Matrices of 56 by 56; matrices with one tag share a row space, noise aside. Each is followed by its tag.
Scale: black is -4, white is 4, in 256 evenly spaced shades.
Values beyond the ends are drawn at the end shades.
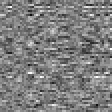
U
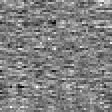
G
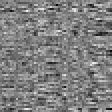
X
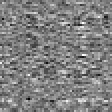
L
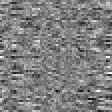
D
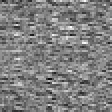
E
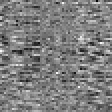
D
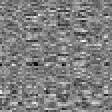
L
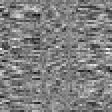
D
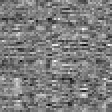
E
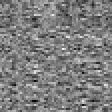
L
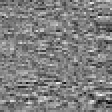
X
